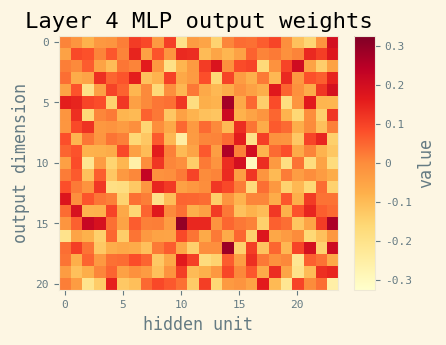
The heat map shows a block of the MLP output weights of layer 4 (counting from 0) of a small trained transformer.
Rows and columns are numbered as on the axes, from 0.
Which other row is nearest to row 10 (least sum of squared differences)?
12
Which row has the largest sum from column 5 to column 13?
15
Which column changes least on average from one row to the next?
5
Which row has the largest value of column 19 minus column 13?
3
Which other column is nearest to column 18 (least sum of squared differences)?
1
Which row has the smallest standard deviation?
7
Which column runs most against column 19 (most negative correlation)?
8
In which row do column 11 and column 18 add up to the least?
20
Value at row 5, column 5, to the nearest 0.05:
0.1
